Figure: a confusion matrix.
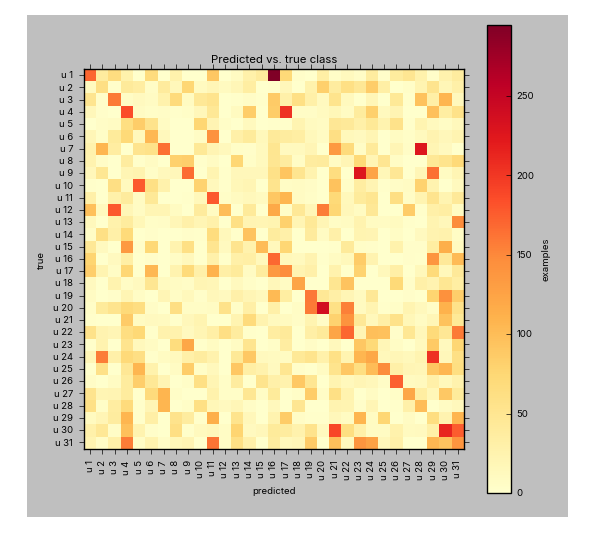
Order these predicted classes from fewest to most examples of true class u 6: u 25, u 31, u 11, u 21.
u 25, u 31, u 21, u 11
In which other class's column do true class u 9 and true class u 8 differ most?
u 23
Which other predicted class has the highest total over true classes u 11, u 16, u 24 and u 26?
u 29
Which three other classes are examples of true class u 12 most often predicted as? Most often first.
u 3, u 20, u 16
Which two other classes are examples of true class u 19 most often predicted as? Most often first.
u 30, u 16
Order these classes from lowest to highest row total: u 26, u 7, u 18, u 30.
u 18, u 26, u 7, u 30
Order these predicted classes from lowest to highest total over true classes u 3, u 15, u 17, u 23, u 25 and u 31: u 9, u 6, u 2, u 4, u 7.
u 7, u 2, u 6, u 9, u 4
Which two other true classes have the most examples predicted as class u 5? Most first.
u 10, u 25
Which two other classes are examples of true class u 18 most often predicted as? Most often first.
u 22, u 26
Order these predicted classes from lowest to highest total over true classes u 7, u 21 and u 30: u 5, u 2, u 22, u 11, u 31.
u 11, u 5, u 2, u 31, u 22
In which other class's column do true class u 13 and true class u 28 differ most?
u 31
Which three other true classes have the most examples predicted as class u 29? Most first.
u 24, u 9, u 16
